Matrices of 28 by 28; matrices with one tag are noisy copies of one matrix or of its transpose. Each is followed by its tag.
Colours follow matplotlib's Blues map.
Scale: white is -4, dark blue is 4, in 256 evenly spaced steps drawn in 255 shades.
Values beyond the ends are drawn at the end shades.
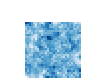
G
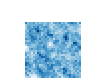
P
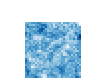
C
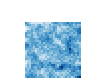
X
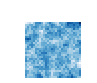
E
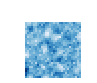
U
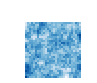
E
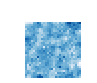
E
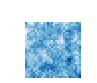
X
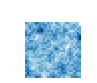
C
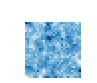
G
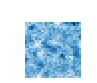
U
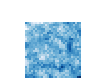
X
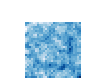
X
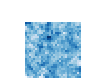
G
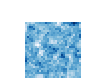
U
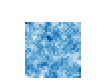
G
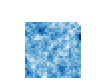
C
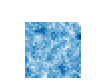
C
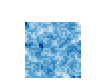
G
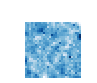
C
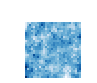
E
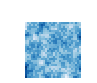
E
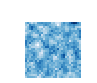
U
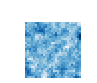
C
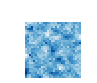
U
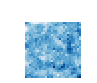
X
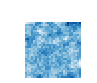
E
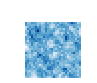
P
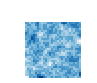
C
